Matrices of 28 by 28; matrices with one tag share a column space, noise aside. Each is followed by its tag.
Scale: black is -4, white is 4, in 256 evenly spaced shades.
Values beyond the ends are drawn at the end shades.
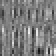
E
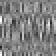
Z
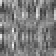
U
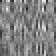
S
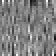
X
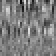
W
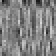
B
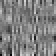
X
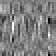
Z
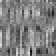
E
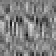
Z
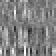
E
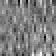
X
